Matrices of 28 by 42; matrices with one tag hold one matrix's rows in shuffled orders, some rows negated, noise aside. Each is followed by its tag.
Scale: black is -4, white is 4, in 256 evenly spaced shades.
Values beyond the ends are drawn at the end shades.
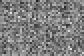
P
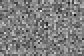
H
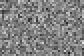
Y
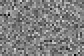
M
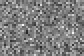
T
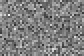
M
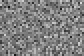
M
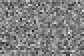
Y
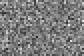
Y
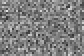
Y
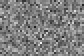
H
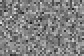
T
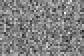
P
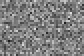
P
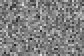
T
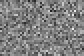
H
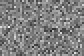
M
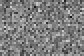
P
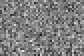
T
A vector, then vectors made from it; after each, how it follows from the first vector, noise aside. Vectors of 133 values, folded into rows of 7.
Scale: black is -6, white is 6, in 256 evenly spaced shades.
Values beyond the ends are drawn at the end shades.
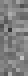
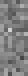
negated.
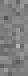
reversed, negated, shrunk.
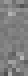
partly zeroed.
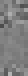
partly zeroed.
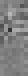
partly zeroed.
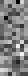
reversed, negated, scaled up.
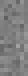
reversed, negated, shrunk.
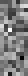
negated, scaled up.
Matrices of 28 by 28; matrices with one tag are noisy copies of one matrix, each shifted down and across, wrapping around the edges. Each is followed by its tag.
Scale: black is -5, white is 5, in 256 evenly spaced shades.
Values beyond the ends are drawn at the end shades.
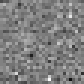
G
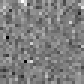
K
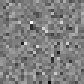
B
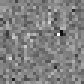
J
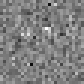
K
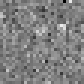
K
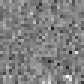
K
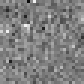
K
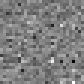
G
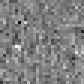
K
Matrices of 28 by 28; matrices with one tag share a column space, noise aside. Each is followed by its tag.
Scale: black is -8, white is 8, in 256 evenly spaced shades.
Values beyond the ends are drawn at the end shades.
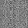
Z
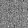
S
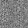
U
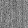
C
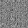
S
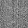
U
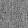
C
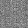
Z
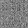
S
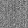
Z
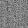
Z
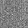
U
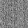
S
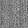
Z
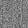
S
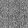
S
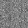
S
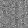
Z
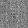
C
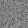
S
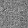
U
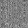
S
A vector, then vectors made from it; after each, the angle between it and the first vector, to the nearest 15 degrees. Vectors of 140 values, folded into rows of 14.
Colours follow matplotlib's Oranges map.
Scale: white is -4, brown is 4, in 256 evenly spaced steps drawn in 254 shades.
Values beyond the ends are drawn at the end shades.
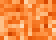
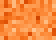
120 degrees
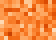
45 degrees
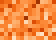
90 degrees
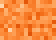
120 degrees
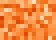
90 degrees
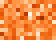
75 degrees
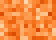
45 degrees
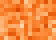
15 degrees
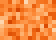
30 degrees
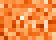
120 degrees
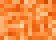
15 degrees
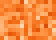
15 degrees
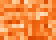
30 degrees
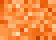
90 degrees
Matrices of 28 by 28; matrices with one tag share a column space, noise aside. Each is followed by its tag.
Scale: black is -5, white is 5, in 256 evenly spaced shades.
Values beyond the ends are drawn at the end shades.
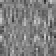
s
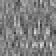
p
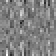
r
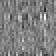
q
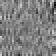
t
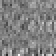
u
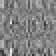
u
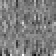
u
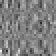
u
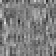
s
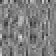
s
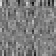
r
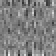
r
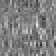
p
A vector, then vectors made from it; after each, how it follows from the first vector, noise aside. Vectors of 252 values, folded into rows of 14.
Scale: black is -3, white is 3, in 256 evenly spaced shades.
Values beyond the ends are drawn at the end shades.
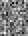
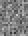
reversed, shrunk.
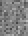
wrapped around, shrunk.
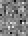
reversed, partly zeroed.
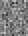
shrunk.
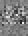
reversed, partly zeroed.
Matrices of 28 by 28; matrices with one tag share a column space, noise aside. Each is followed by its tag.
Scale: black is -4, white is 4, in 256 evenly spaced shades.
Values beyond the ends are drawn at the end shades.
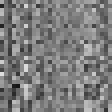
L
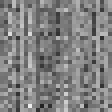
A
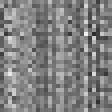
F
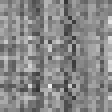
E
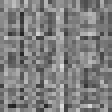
A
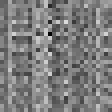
F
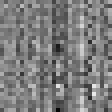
L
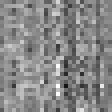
L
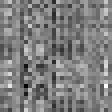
L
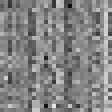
A
